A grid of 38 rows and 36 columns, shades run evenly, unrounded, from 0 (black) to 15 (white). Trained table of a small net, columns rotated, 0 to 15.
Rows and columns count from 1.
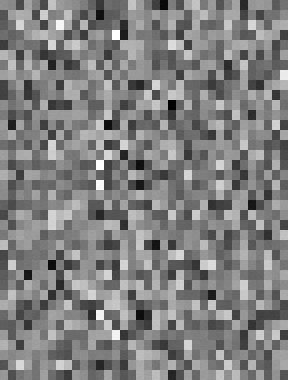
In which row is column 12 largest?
30
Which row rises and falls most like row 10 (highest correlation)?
26
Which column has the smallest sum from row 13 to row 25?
34
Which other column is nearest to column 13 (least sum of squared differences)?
28
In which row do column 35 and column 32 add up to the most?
3
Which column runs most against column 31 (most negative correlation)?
29
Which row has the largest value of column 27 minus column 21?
1
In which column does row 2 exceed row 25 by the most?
20
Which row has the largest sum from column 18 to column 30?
2
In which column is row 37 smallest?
13
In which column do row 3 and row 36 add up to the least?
16
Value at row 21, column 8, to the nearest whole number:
8
